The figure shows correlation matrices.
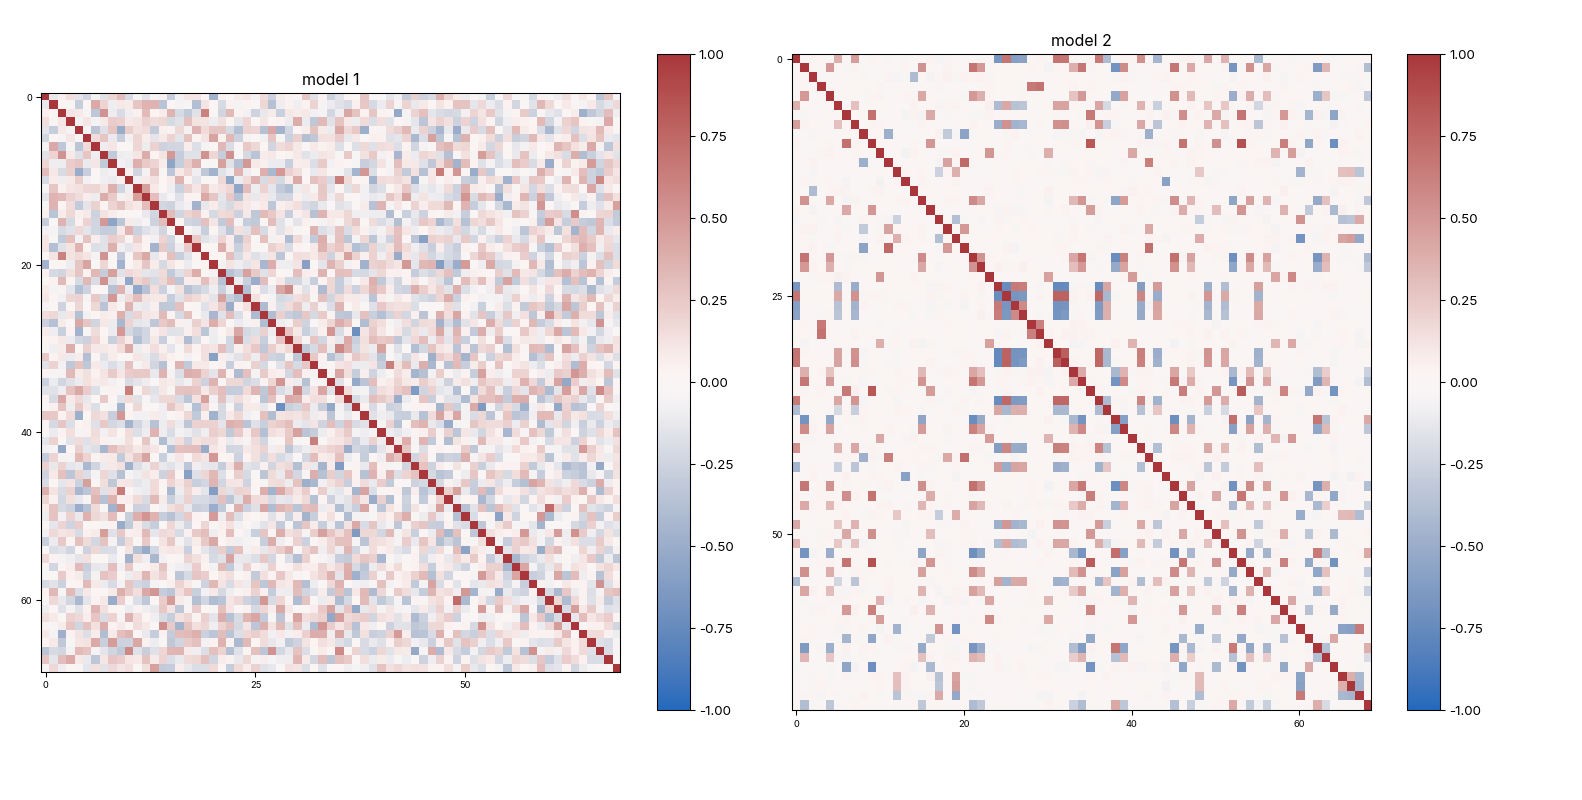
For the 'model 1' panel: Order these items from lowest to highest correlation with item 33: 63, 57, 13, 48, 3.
13, 48, 57, 3, 63
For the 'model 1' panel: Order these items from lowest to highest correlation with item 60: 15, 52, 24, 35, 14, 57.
35, 24, 57, 52, 14, 15
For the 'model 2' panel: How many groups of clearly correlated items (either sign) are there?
9
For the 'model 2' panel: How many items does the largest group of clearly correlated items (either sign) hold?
17
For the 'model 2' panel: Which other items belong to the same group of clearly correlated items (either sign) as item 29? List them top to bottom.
3, 28
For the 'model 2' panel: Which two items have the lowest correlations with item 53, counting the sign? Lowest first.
64, 61
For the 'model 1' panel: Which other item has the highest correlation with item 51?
37
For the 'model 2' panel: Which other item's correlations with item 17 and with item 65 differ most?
60
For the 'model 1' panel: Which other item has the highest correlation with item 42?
64
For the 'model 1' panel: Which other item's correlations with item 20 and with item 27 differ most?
50
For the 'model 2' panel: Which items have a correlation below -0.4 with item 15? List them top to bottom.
38, 52, 62
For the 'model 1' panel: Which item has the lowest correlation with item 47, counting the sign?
20
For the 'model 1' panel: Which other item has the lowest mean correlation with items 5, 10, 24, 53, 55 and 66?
44
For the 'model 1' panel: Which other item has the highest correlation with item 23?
29
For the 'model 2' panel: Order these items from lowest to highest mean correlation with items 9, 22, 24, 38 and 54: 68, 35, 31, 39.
31, 68, 39, 35
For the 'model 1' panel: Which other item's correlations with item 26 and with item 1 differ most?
14
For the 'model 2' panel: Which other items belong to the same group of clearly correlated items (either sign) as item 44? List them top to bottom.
13
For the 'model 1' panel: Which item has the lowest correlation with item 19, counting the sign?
42
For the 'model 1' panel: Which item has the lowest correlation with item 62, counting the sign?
34
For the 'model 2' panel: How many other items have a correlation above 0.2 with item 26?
5
